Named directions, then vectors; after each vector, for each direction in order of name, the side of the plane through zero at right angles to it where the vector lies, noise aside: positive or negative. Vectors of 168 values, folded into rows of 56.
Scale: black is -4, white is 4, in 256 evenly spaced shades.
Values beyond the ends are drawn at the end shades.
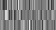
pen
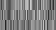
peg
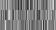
negative, negative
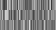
negative, positive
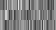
positive, positive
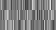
negative, positive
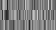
positive, negative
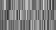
positive, negative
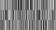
negative, negative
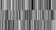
positive, negative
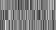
negative, negative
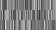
negative, positive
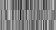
negative, negative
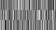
positive, positive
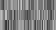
positive, positive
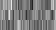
negative, negative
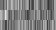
positive, positive
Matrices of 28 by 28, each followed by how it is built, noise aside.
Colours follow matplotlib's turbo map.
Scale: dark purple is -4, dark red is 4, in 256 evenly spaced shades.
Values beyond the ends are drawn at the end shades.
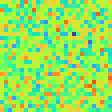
noise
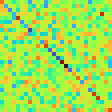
diagonal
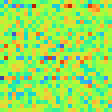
uneven rows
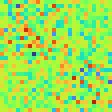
block diagonal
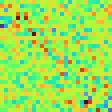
block diagonal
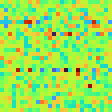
uneven rows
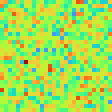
noise
